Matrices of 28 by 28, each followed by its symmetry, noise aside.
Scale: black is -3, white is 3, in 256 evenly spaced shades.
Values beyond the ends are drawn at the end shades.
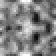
mirrored top to bottom.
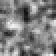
antisymmetric.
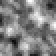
symmetric across the other diagonal.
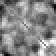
symmetric.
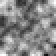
symmetric.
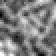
symmetric across the other diagonal.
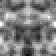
mirrored left to right.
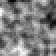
antisymmetric.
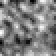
antisymmetric.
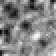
symmetric.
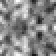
mirrored top to bottom.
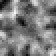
symmetric.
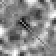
symmetric.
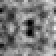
mirrored top to bottom.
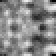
mirrored top to bottom.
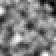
symmetric across the other diagonal.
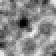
symmetric.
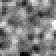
antisymmetric.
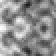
mirrored top to bottom.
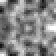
mirrored top to bottom.
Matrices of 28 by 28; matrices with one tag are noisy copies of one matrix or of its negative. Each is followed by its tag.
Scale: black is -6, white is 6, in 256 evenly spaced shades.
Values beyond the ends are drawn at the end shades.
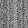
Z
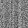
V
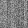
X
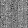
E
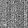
X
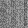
X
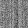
V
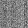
X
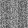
E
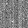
V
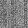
X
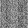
E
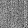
X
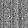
V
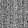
Z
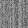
V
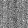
Z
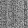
X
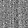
V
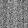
Z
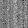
Z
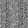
E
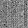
X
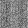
E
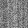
Z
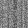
Z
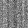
Z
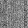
X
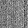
X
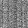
Z
